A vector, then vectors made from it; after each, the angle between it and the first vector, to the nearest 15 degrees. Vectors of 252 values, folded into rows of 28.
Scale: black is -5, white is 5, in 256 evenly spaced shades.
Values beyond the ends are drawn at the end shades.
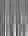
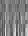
30 degrees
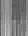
60 degrees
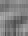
120 degrees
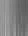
75 degrees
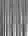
30 degrees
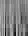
165 degrees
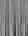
150 degrees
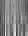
30 degrees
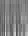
15 degrees
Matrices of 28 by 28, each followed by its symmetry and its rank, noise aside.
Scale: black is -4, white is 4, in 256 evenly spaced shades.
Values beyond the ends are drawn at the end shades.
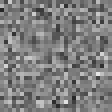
antisymmetric, rank eight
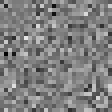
symmetric, rank six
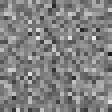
no symmetry, rank six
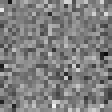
antisymmetric, rank eight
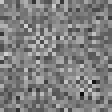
symmetric, rank eight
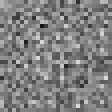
symmetric, rank eight
